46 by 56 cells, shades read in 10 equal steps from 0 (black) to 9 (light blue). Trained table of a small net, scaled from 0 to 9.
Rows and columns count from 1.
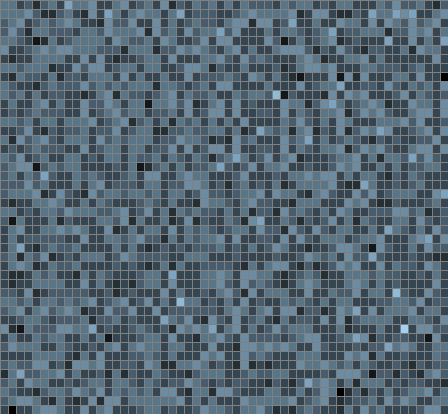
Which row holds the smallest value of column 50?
42
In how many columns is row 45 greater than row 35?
21
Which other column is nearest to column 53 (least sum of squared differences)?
24
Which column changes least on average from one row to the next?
26
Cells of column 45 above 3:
30
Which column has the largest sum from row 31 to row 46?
31
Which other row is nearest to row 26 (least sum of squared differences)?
3
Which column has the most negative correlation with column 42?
55
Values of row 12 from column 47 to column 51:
6 5 2 3 3
